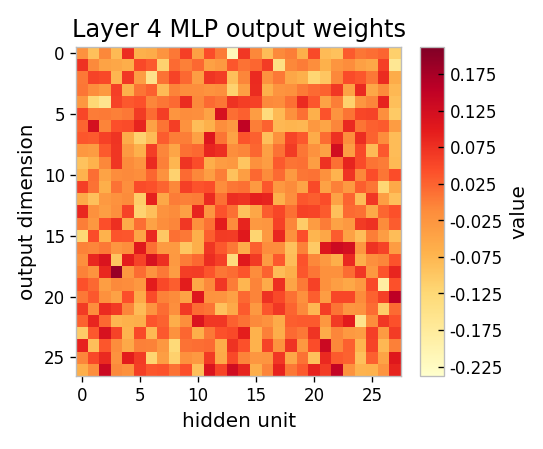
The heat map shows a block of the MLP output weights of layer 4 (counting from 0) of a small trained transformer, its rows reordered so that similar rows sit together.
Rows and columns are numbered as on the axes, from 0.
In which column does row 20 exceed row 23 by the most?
10
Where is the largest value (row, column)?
18, 3
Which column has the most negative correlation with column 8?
21
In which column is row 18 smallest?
17
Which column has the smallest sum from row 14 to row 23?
24
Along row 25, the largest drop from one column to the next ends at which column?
6
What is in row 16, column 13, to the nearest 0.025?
0
